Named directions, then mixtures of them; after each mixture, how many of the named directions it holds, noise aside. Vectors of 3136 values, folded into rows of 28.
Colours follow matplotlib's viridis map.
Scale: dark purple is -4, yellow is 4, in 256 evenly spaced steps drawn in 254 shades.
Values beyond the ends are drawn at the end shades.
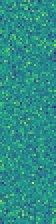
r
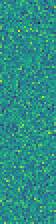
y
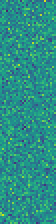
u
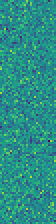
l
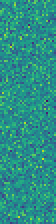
four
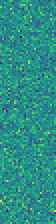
three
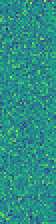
four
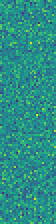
three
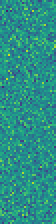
two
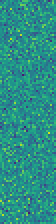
four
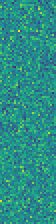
three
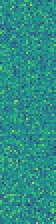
two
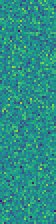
two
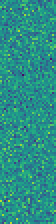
four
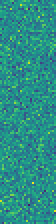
three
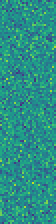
two
